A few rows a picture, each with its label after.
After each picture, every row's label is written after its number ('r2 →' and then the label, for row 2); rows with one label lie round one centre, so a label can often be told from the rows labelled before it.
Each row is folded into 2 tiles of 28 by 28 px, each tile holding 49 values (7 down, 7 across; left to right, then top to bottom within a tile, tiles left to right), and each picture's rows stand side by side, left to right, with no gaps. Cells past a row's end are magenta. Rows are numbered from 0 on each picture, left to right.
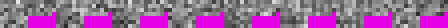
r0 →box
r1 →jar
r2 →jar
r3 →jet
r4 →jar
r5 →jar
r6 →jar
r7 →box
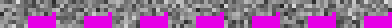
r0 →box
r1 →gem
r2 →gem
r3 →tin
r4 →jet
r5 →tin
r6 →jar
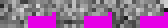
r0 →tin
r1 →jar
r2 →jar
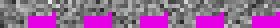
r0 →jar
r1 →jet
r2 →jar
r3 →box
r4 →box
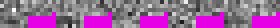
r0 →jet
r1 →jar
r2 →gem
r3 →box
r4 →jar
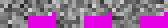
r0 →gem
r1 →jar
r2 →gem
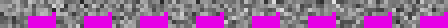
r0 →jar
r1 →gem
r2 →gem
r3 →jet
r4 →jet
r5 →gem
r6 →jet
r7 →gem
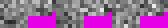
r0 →jet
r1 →jar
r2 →box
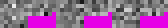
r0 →tin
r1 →gem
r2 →gem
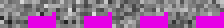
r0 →jet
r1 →jet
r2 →gem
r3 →jar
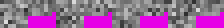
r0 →box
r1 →jar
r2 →jet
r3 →gem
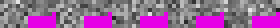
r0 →box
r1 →box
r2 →jet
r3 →tin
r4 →jar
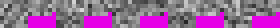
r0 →gem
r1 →jar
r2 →box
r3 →jar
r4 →jet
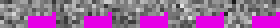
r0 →jet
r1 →jar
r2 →jar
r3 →tin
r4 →box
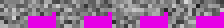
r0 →jet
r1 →box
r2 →jar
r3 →box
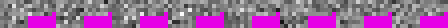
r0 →tin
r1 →gem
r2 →tin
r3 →jet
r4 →jar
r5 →jar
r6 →jet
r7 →box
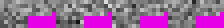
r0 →jar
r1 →jar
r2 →gem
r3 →gem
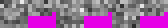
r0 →jet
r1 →jar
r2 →tin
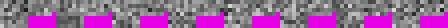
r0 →gem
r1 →jar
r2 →jet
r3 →jar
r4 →box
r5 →jet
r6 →tin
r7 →gem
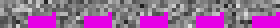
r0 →jar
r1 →gem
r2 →box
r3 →gem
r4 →tin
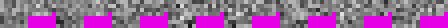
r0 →jar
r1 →jar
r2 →jet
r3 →tin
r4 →jet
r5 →tin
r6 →box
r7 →gem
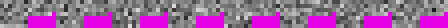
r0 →gem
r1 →gem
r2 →jar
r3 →gem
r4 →tin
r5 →jet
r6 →gem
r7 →gem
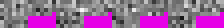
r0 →jet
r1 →jar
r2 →jet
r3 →jar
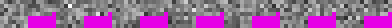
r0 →box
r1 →tin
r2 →tin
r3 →jar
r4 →jar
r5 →gem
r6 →gem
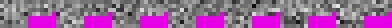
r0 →jet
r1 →box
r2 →gem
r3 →box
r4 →box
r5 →jar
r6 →jet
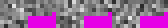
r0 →tin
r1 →jar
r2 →box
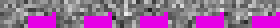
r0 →tin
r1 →jar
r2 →jet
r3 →tin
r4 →tin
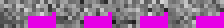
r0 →jar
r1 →gem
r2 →jar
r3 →jar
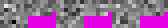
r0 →box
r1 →gem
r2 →box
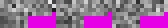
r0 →jar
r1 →jar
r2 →gem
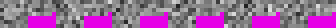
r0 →jet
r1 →tin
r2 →box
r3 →gem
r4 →gem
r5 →gem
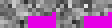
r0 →tin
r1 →tin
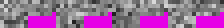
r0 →jet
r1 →tin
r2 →jar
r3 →box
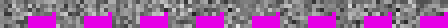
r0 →tin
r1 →gem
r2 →jar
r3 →jet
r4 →box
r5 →box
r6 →tin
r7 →box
